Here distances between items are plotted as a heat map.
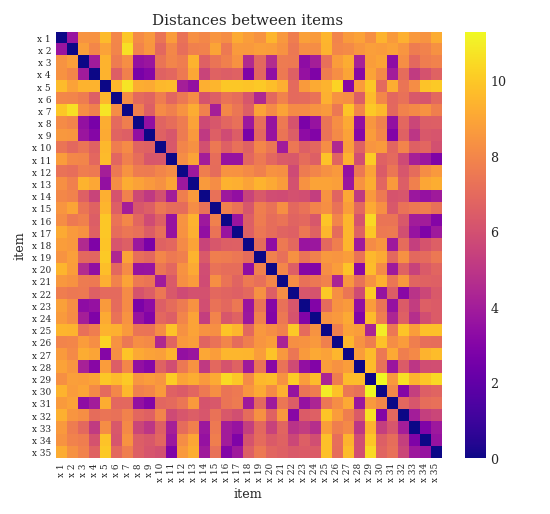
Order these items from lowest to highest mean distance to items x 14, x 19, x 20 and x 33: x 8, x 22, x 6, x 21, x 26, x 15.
x 8, x 6, x 22, x 21, x 15, x 26
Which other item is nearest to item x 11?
x 35
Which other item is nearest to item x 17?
x 34
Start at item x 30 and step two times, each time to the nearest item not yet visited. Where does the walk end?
x 22
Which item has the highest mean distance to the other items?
x 29
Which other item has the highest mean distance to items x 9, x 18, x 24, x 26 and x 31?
x 5
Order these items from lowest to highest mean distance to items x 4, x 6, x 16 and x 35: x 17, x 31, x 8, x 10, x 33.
x 33, x 17, x 8, x 31, x 10
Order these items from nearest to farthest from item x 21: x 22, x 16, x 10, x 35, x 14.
x 10, x 14, x 35, x 16, x 22
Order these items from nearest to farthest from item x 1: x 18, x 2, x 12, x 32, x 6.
x 2, x 12, x 6, x 18, x 32
